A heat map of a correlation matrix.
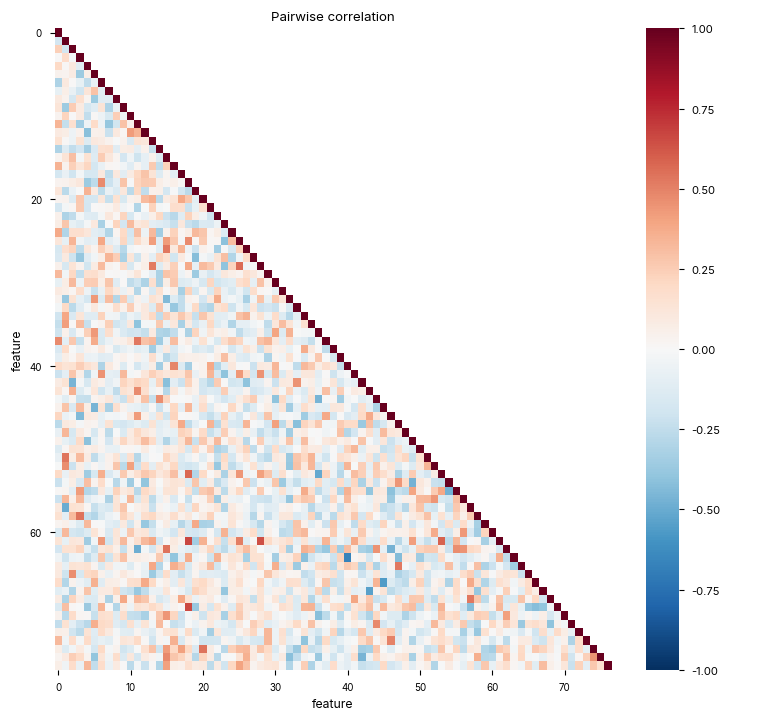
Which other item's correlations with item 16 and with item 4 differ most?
53
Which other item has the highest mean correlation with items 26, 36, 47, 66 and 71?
5
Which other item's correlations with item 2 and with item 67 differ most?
43
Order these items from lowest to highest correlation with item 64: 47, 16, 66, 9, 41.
9, 66, 41, 16, 47
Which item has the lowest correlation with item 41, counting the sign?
23
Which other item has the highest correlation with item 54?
47
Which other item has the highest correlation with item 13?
28
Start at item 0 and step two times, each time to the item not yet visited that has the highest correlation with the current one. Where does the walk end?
11
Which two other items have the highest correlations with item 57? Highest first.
68, 66
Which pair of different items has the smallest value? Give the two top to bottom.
40, 63
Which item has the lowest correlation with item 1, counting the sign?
57
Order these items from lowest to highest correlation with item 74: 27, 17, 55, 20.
27, 55, 17, 20
